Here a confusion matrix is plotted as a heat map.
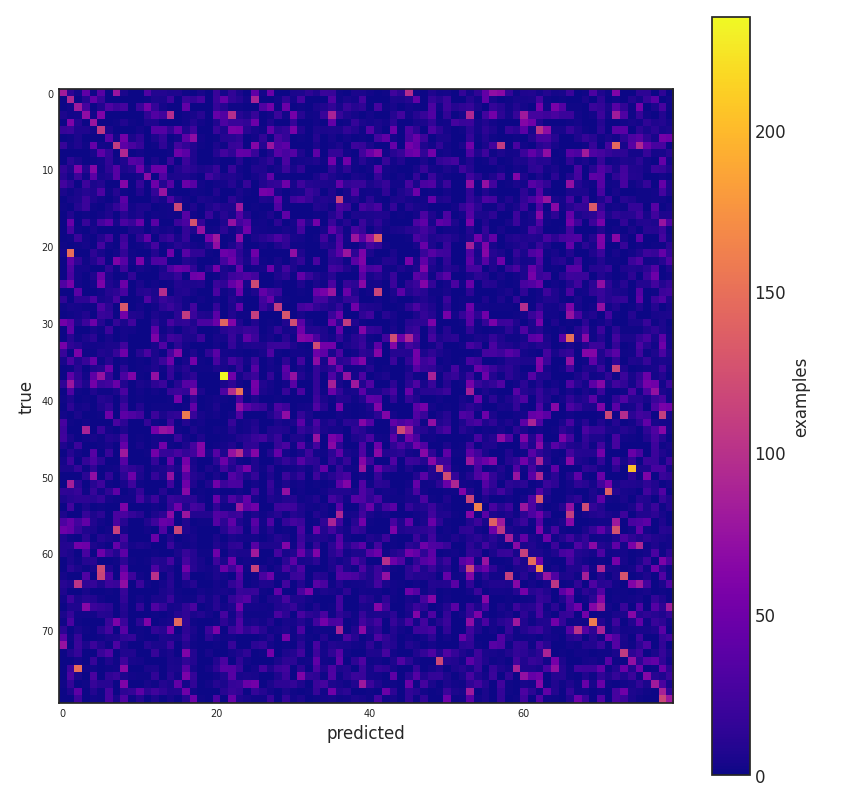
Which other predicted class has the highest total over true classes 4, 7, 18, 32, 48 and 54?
66
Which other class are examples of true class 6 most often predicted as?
17
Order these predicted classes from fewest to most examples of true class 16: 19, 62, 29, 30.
30, 19, 29, 62
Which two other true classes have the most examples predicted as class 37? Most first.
30, 21
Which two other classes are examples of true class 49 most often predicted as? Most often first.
74, 39
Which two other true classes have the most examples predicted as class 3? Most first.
44, 67
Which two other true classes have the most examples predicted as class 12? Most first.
63, 37
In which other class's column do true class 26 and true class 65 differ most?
41
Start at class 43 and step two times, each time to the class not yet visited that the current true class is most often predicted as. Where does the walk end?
42
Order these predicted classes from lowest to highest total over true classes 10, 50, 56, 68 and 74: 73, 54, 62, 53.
73, 53, 54, 62
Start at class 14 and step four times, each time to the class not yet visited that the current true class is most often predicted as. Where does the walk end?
45
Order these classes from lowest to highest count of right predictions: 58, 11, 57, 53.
11, 58, 57, 53
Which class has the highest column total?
62
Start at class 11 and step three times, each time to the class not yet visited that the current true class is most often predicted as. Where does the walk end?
2
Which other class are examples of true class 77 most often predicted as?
39
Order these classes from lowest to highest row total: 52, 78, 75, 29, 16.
16, 52, 78, 29, 75
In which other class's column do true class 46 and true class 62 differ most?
5
